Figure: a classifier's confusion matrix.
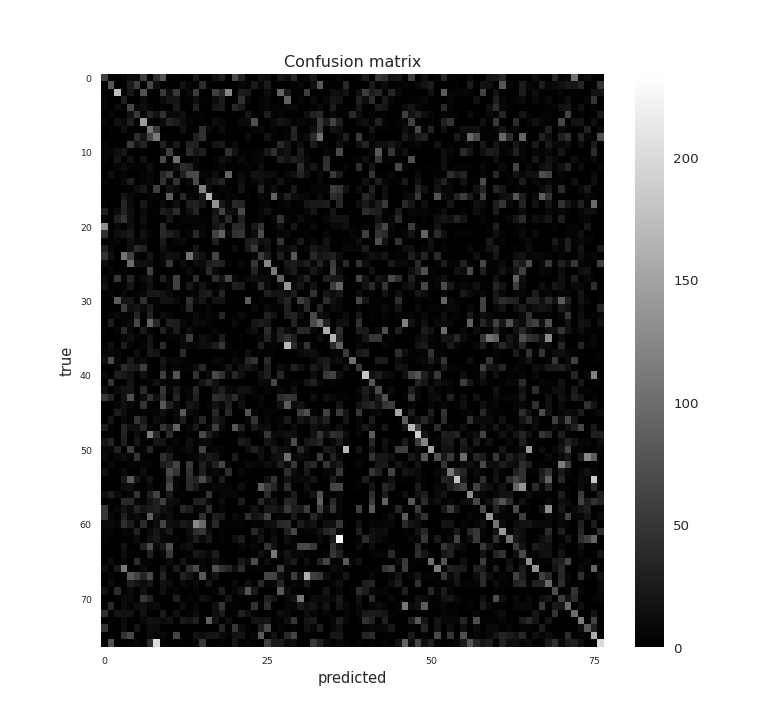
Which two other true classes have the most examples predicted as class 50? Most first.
65, 37
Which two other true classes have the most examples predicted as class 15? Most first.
60, 67
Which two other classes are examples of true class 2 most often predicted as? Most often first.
19, 27
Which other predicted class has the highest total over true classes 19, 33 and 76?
8
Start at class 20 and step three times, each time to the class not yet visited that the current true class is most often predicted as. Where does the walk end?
69
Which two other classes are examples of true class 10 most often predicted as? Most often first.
42, 36
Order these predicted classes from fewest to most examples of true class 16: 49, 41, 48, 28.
49, 41, 28, 48
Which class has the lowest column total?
38
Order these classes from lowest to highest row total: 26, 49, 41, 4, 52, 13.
4, 41, 26, 49, 13, 52
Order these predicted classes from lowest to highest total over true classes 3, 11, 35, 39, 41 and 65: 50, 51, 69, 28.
51, 69, 50, 28
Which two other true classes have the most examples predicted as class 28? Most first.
36, 51
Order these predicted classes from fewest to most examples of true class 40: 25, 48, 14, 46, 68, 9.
68, 46, 25, 14, 9, 48
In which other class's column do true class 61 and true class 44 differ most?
9
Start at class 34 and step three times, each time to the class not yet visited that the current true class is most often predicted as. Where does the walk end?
30
